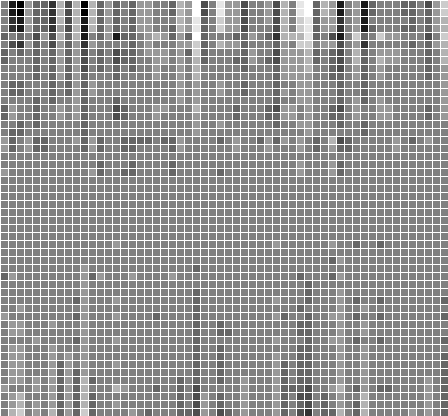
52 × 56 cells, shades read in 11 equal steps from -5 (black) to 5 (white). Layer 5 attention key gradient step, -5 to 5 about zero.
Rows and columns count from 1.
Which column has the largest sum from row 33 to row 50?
11
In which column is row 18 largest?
42
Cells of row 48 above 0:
11
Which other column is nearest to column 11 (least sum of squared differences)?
43
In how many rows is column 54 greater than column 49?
6
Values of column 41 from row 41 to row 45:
0 0 0 0 0
